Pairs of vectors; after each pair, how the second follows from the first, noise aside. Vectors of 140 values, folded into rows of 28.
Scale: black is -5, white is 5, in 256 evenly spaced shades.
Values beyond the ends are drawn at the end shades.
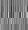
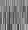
wrapped around.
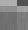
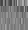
negated, partly zeroed.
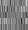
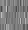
reversed, negated, partly zeroed.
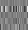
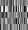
scaled up.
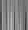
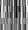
reversed, negated, scaled up.
